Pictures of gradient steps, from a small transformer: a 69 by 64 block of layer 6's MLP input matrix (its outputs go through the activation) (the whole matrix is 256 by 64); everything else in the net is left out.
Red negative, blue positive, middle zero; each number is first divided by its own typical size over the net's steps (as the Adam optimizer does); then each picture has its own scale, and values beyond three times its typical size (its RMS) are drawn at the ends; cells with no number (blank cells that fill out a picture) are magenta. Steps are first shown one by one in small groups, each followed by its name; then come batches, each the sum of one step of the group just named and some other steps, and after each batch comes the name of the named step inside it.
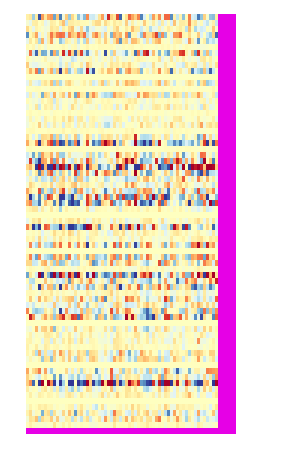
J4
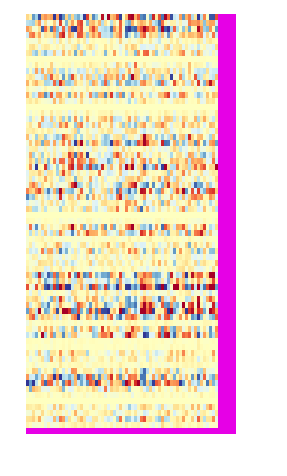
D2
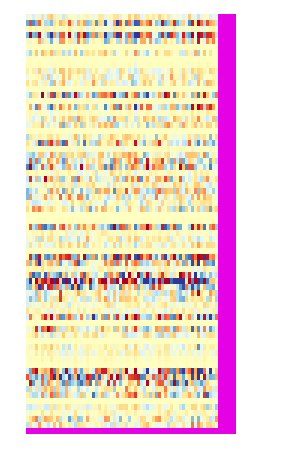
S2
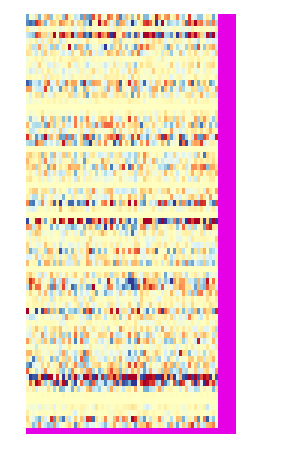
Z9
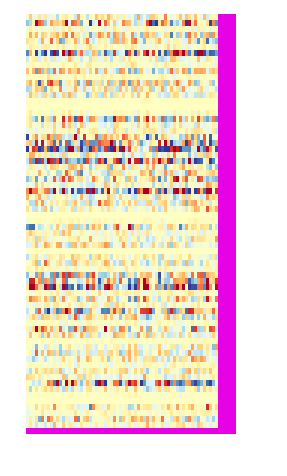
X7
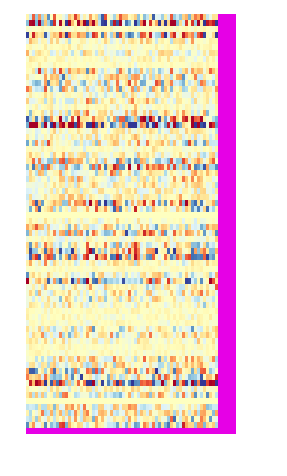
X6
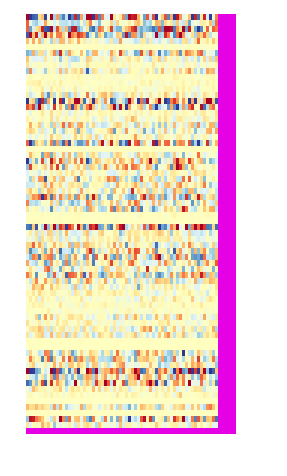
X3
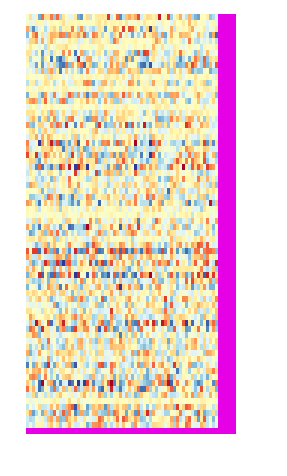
J4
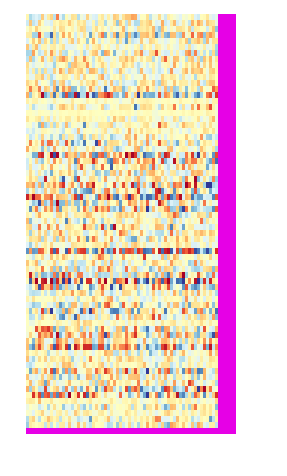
S2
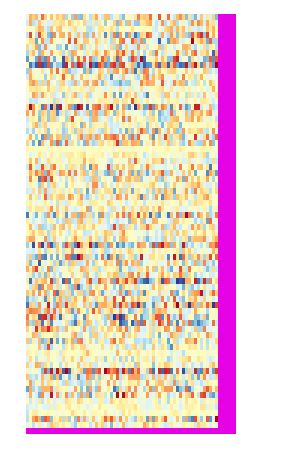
S2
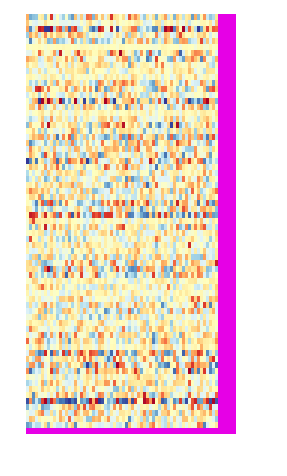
X3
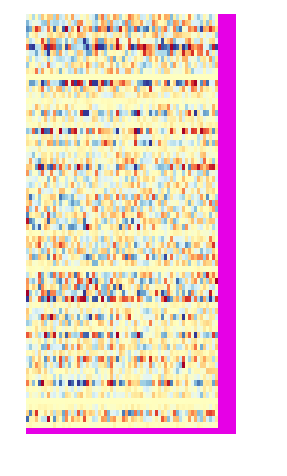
J4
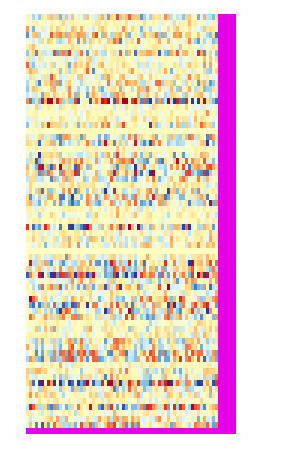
J4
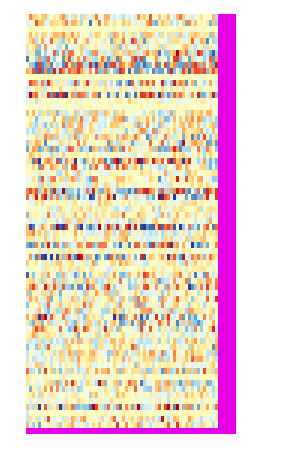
X7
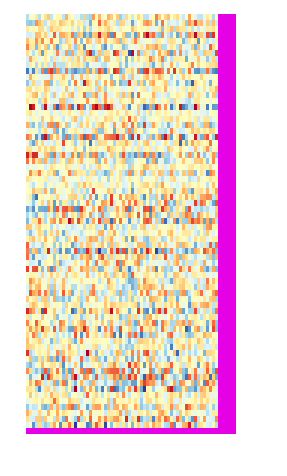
Z9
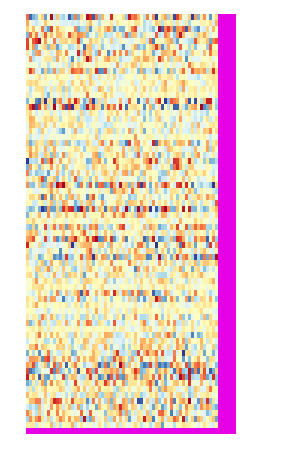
X3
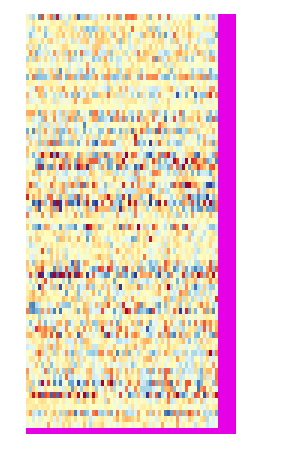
J4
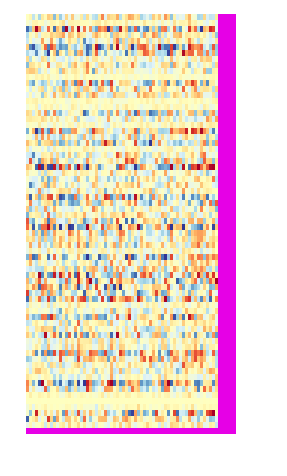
J4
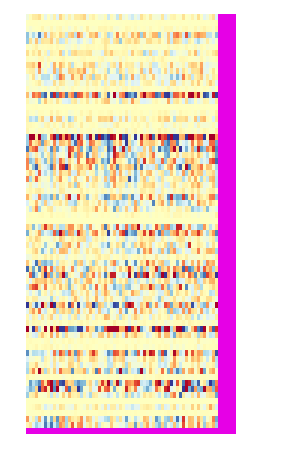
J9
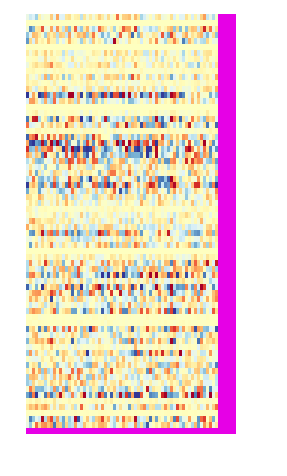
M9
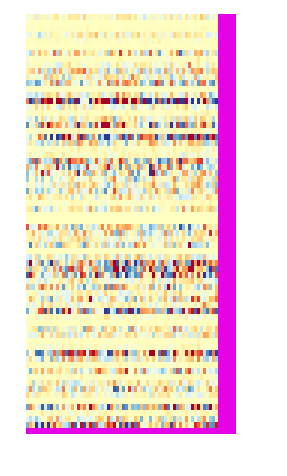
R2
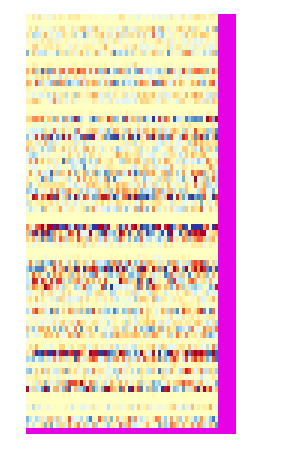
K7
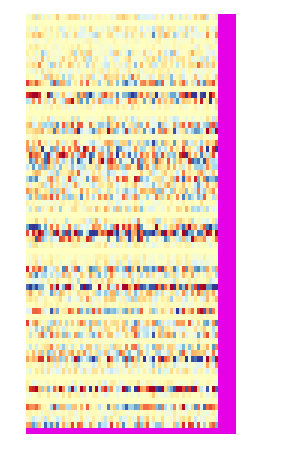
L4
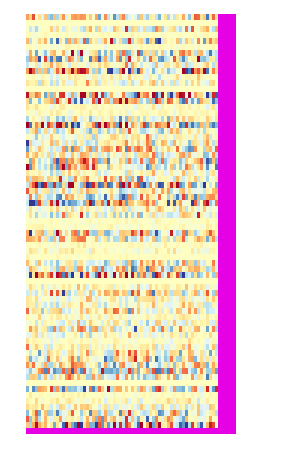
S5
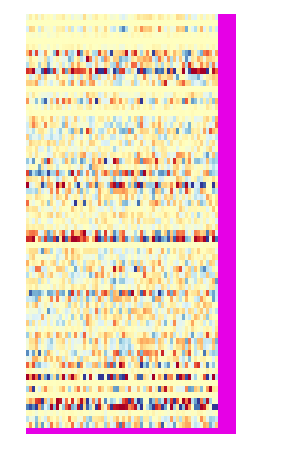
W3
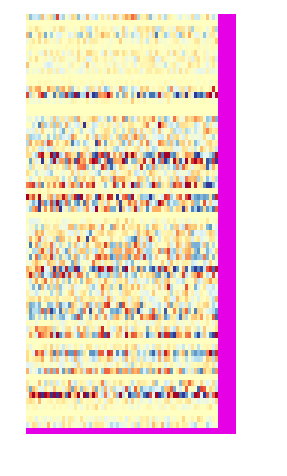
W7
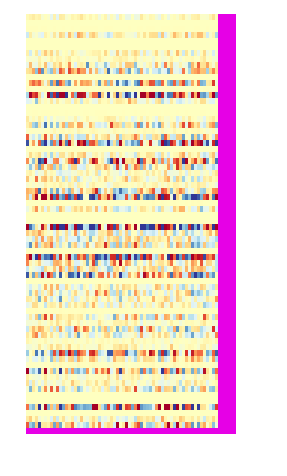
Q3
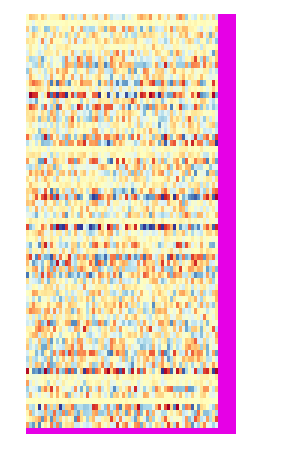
Q3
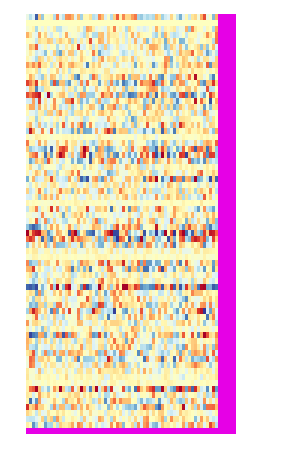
L4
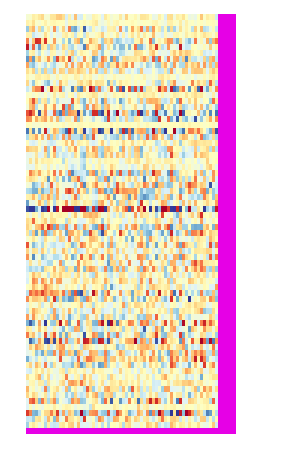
K7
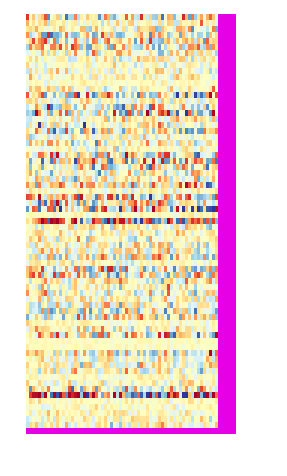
W7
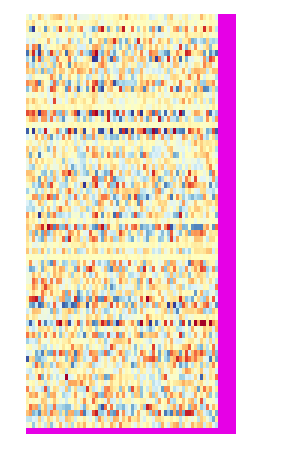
K7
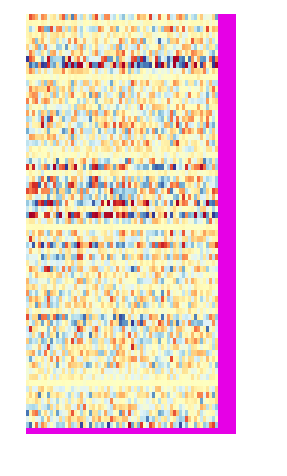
S5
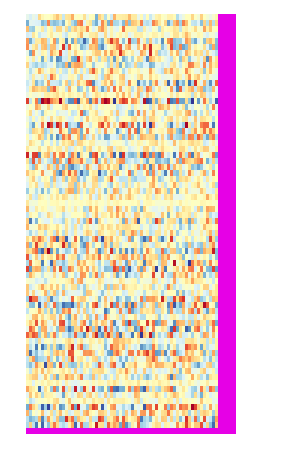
R2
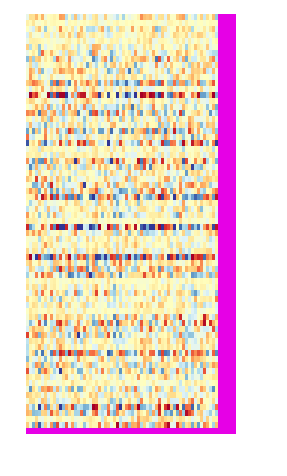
Q3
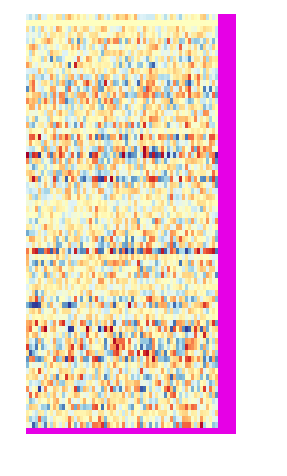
J9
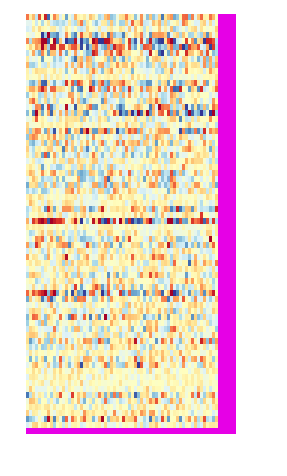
M9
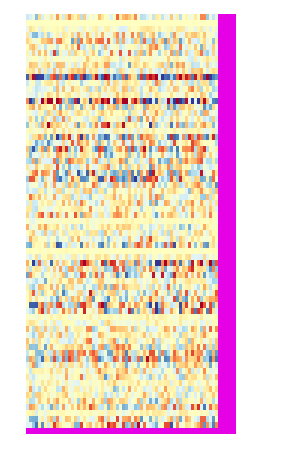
R2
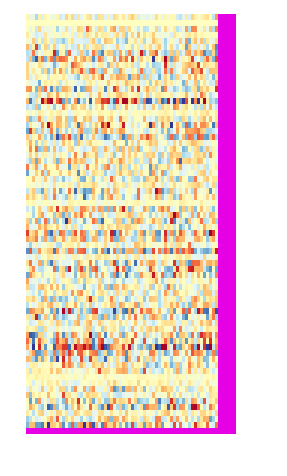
R2
